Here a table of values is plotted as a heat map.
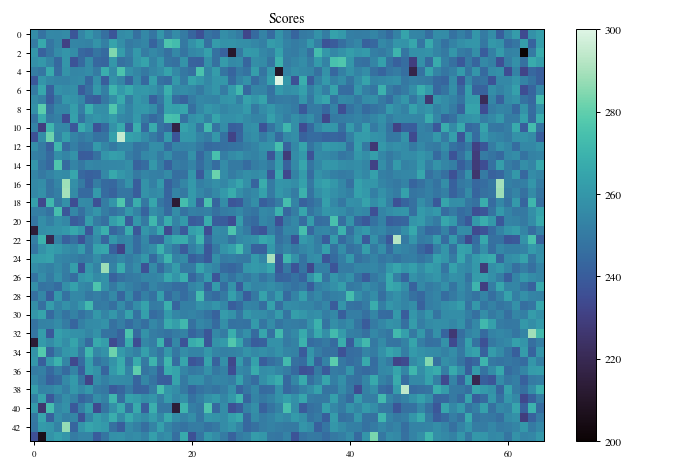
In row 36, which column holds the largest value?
13
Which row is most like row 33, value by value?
21
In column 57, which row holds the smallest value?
7
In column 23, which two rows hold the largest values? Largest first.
15, 13
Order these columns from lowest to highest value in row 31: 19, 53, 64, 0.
0, 53, 64, 19
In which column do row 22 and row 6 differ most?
46
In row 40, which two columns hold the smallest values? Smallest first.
18, 1
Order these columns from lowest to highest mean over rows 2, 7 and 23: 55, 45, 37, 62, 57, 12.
62, 57, 45, 12, 55, 37
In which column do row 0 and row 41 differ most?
10
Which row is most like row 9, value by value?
1
